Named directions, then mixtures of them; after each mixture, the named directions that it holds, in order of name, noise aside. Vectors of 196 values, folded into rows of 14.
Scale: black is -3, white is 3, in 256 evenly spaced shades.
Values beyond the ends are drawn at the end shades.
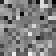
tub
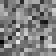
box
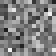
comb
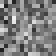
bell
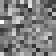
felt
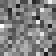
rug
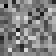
bell, box, comb.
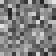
rug, tub.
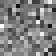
rug.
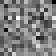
box, comb, tub.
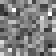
box, comb, tub.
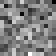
bell, felt, tub.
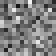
comb, felt, rug.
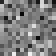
tub.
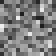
box, rug, tub.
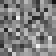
box, comb, tub.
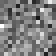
rug.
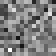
comb.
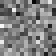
box, comb, rug.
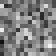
bell, box, tub.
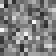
bell, box.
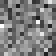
rug.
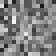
bell.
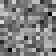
box, comb, felt.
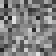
bell, felt, rug.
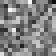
comb, felt.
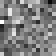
felt, rug.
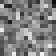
bell, box, tub.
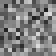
box, comb.
